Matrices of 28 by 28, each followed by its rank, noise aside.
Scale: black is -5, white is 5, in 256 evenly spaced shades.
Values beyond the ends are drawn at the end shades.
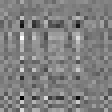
one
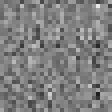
four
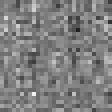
five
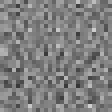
three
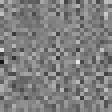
three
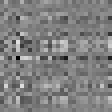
two
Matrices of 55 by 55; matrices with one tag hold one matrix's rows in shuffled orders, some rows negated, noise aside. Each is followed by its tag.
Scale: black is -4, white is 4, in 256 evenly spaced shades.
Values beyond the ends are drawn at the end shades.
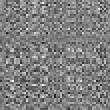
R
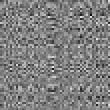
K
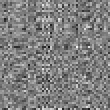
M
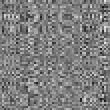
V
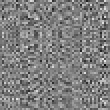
V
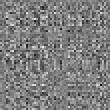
R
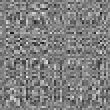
R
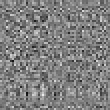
R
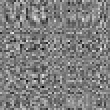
R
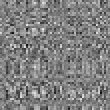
R
